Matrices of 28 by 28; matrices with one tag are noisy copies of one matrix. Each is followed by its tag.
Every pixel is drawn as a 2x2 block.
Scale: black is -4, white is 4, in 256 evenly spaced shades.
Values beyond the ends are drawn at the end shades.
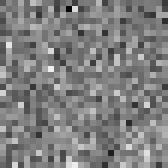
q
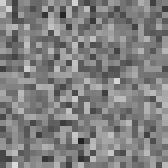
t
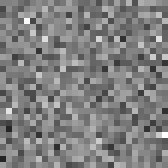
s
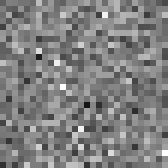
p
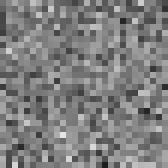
q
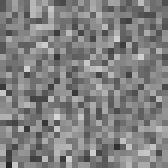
q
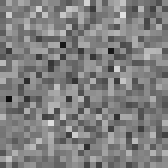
p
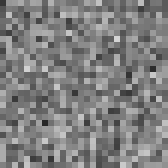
q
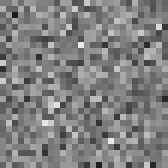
p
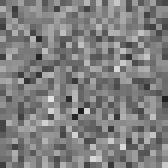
p
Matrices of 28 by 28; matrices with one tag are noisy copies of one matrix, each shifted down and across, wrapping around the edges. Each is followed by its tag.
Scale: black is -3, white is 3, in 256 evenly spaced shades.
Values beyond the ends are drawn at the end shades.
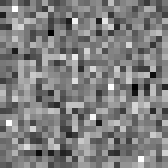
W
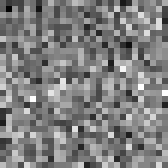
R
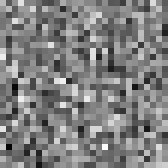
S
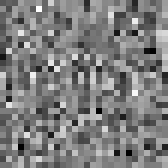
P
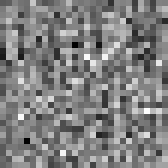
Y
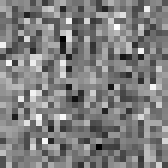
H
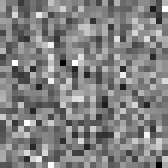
S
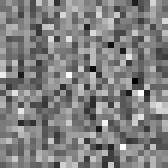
S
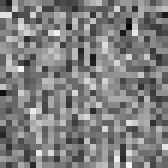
S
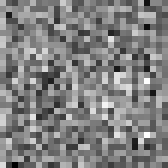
H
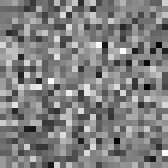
W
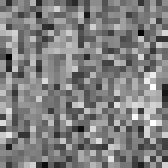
H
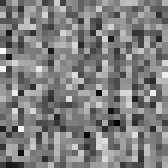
P
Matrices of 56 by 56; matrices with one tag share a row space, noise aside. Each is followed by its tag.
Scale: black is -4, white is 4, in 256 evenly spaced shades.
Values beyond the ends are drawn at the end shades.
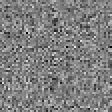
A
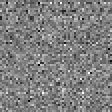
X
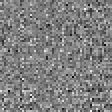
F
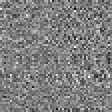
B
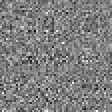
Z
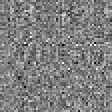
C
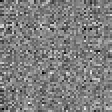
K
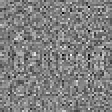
C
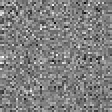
K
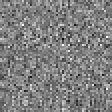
C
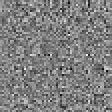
C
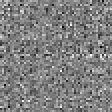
F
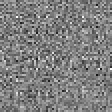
Z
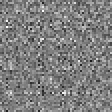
X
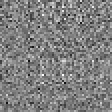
X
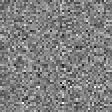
C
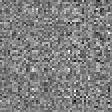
B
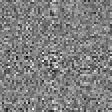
A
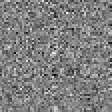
A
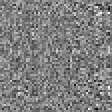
B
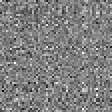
Z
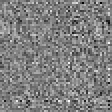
B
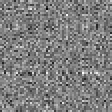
Z
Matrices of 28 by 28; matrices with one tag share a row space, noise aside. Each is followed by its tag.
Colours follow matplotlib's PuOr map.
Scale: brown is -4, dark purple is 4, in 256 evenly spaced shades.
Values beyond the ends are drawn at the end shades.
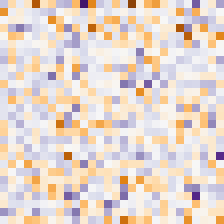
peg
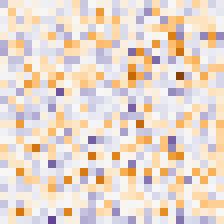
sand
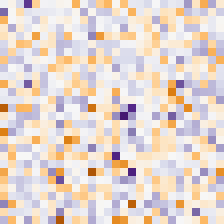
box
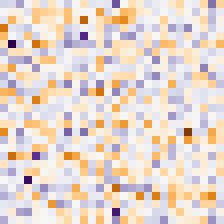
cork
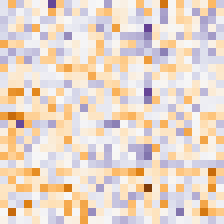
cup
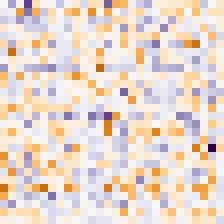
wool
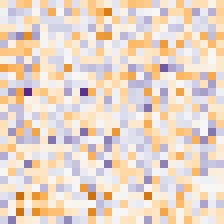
cup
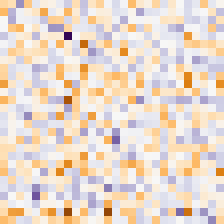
peg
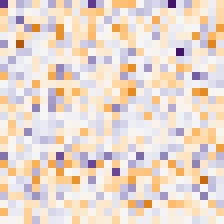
box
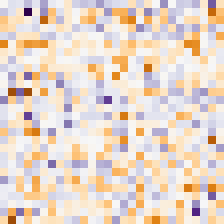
wool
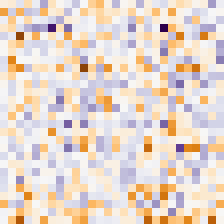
sand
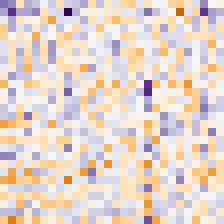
cup
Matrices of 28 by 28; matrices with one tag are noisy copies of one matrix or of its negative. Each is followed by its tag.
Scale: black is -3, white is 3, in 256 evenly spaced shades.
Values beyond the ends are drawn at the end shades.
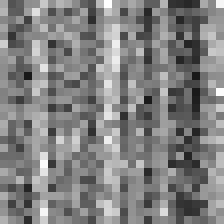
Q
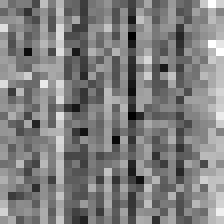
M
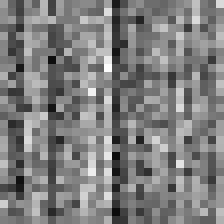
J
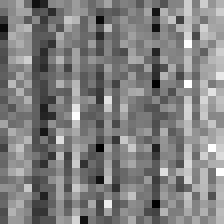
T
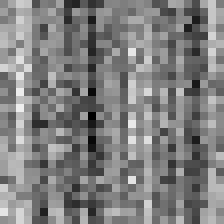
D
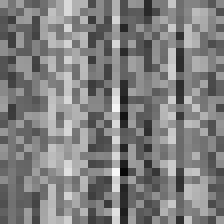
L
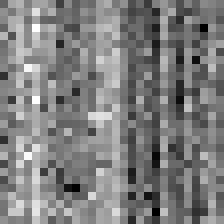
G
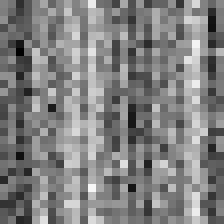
D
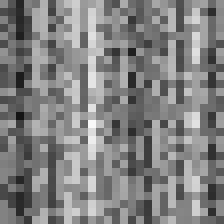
D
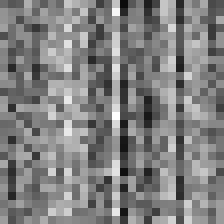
L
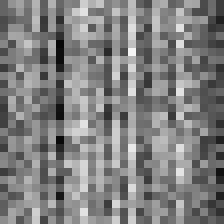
M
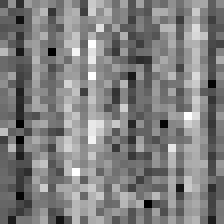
D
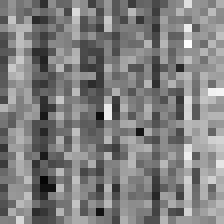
T
